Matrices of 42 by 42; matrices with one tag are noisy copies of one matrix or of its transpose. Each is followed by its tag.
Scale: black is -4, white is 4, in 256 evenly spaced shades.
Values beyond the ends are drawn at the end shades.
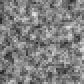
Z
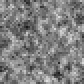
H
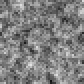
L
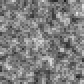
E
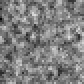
Z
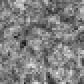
L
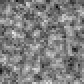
Z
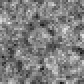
L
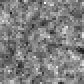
L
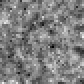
L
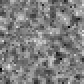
E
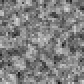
E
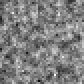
Z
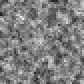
E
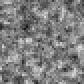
H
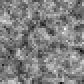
L
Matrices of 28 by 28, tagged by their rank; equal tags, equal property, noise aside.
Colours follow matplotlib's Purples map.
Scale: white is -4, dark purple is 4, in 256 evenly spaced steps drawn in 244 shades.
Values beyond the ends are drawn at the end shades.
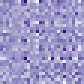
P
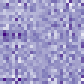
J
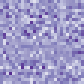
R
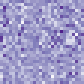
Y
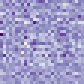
Y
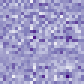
Y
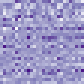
P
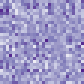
Y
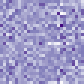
Y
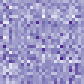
P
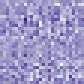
Y
